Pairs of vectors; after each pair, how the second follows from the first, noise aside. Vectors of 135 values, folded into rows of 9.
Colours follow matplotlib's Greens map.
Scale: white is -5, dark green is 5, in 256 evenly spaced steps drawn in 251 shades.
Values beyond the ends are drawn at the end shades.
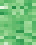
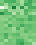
partly zeroed.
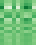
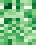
negated, scaled up.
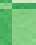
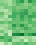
wrapped around, negated.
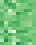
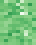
reversed, partly zeroed.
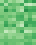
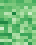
reversed.
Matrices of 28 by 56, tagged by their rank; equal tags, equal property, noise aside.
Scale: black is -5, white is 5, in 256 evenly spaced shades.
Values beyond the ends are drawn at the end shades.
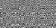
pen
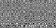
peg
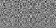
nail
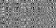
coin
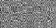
pen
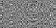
pen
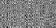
nail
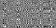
nail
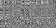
pen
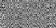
nail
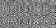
pen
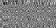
peg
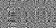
pen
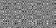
nail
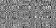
nail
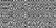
peg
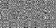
pen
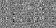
pen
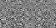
pen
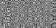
pen
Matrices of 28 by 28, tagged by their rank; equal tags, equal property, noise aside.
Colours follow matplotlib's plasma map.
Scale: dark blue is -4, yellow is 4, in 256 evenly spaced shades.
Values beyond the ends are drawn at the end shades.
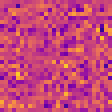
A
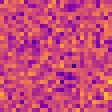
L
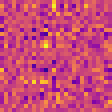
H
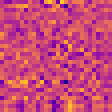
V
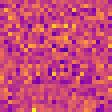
A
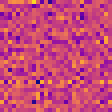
V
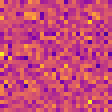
V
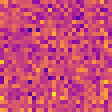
L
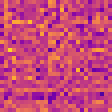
L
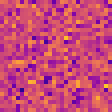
L
